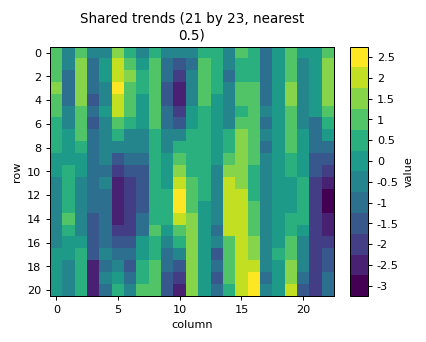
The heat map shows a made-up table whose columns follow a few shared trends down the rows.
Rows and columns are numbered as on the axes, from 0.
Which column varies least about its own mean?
18
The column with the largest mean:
15
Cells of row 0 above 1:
1
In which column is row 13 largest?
10
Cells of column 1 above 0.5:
1
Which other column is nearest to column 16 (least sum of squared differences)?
19
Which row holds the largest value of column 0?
3
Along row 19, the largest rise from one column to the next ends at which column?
11
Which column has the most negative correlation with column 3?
16
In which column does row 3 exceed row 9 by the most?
5
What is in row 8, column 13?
0
